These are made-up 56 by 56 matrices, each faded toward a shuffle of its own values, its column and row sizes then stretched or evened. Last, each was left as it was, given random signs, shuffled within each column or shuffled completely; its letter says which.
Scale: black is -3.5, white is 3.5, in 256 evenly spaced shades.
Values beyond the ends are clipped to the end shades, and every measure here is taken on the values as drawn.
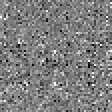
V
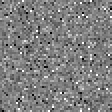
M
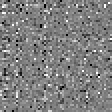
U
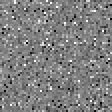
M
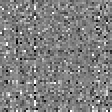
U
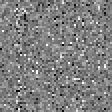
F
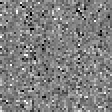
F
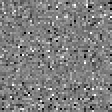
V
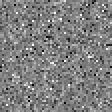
M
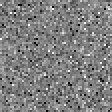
M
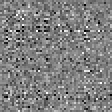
U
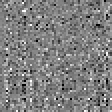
U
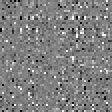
U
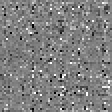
V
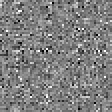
U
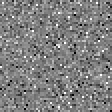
M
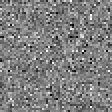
V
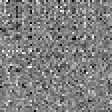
U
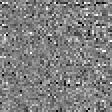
U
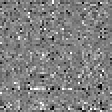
U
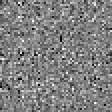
V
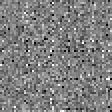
V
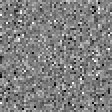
F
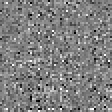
V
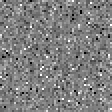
M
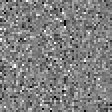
F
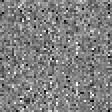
F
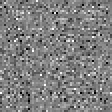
U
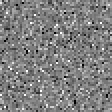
M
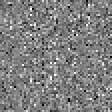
F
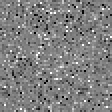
M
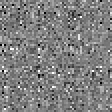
U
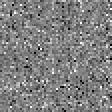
F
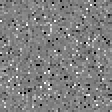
M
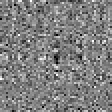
U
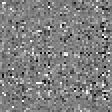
V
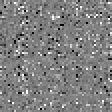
V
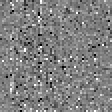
F
